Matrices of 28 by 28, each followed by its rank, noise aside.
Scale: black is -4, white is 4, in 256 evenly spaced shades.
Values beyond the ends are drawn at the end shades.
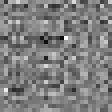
four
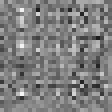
three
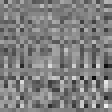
two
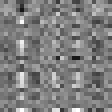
two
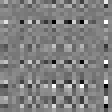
one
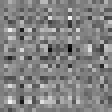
two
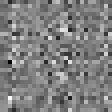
four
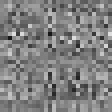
four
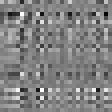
two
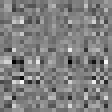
two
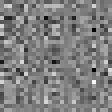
three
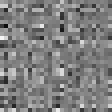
three
